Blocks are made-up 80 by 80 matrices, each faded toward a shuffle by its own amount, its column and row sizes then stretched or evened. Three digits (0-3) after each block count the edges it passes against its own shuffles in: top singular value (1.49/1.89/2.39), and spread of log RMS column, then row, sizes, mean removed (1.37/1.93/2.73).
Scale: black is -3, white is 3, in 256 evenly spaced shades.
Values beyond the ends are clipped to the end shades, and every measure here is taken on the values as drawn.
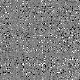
0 2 2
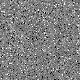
0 1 0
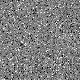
1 0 0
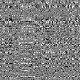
3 1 3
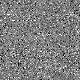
0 0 2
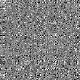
2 2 2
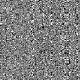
2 2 0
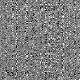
2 3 1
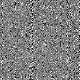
2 3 0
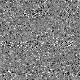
1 0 2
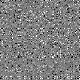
2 1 2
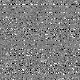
0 1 3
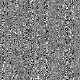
0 3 0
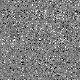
0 1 2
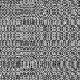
3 0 1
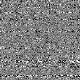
1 1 3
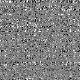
1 2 3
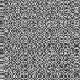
3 2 1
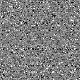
1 0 2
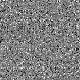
2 0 1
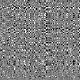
3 3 3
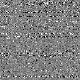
1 1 3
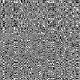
3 2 2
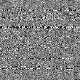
2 0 3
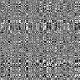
3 3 3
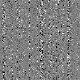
1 3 0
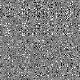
2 2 2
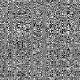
2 3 1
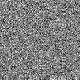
2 0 0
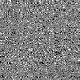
2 0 2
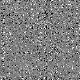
0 2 2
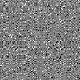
3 1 1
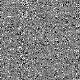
1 2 1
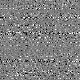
1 0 3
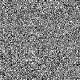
1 1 1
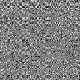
3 0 2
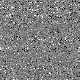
0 0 2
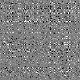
3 2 3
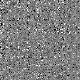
0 2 2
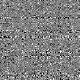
2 2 3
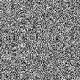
2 0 0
